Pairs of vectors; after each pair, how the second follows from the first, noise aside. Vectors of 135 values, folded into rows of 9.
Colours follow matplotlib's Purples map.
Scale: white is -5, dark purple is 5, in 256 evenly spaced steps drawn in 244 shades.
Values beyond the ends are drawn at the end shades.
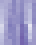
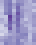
wrapped around, negated.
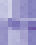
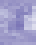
wrapped around, partly zeroed.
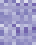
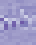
wrapped around, partly zeroed.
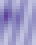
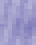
reversed, shrunk.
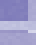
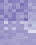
partly zeroed.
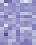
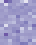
partly zeroed.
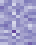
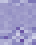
reversed, negated, partly zeroed.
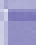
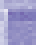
copied.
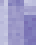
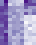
negated, scaled up.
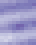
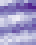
reversed, negated, scaled up.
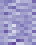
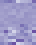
partly zeroed.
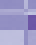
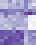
negated, scaled up.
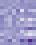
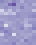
reversed, partly zeroed.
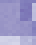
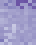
reversed, negated, partly zeroed.
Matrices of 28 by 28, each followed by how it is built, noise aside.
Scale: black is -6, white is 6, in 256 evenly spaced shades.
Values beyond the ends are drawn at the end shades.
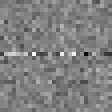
uneven rows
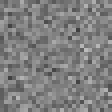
repeating rows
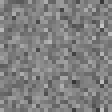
repeating rows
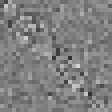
banded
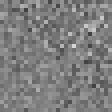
upper triangular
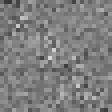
banded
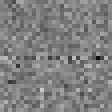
uneven rows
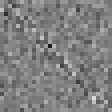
banded
